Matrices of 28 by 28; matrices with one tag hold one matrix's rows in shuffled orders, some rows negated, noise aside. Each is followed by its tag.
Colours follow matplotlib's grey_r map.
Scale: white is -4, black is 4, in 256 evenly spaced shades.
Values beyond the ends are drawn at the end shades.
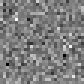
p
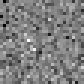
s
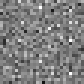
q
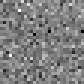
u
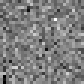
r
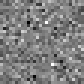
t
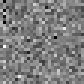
r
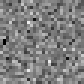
s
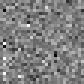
r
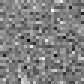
t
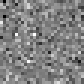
s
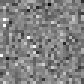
s
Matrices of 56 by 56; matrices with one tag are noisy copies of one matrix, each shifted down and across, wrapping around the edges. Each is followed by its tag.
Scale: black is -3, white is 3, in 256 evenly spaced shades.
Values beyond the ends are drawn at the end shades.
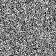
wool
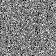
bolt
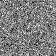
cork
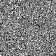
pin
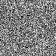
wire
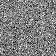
bolt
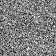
cork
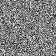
pin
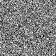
cork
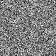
cork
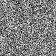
wool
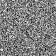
cork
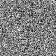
pin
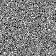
pin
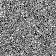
wool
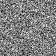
cork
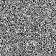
bolt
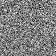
cork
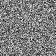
pin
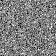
wool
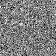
wire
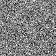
cork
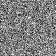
bolt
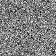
cork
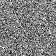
cork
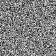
pin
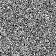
pin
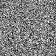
wire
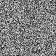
bolt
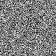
pin
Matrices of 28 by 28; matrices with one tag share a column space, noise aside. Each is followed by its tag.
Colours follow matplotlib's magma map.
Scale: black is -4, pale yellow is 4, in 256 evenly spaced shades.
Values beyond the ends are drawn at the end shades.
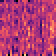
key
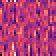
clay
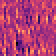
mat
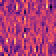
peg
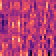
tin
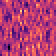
clay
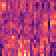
tin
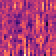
tin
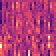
tin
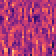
mat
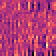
tin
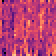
key
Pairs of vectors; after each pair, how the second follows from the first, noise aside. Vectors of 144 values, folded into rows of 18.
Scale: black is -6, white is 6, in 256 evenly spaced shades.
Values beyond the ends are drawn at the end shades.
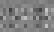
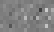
partly zeroed.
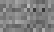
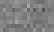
shrunk.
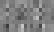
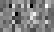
reversed, negated, scaled up.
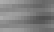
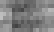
wrapped around, negated.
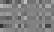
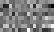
reversed, scaled up.
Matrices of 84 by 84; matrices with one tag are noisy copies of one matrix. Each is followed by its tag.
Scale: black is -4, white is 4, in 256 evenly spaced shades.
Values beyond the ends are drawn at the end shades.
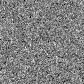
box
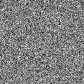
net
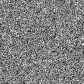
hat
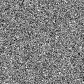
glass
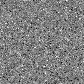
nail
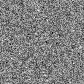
glass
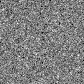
net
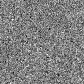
box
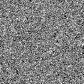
hat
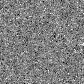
hat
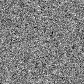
glass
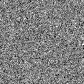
hat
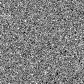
nail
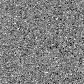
nail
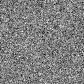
net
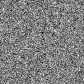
net
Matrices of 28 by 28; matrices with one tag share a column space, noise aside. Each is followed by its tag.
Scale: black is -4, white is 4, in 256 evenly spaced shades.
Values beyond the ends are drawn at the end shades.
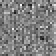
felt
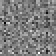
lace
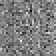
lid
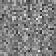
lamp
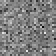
lid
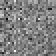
lamp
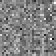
lamp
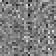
felt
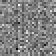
lid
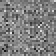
lid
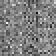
lace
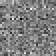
lamp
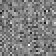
lid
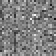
lamp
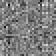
felt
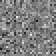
lace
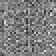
lid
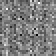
lamp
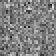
felt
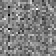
lamp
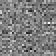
lid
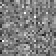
lace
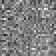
lamp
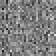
lamp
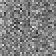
lid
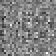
lace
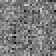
felt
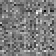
lid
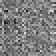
lid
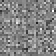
lid
